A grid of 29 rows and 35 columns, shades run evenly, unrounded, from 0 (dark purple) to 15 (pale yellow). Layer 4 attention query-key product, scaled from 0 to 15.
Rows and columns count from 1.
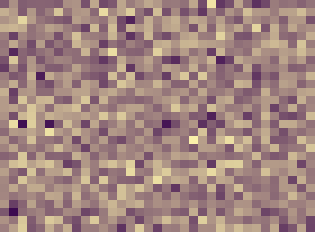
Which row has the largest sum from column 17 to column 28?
22
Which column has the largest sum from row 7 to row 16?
4
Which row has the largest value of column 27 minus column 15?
27
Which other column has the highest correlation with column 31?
25
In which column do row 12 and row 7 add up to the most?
13
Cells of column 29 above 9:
5
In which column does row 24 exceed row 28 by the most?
16
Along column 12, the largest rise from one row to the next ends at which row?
2
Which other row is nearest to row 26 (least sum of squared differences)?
12
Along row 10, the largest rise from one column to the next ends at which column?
6
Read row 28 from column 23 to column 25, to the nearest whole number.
13 9 11
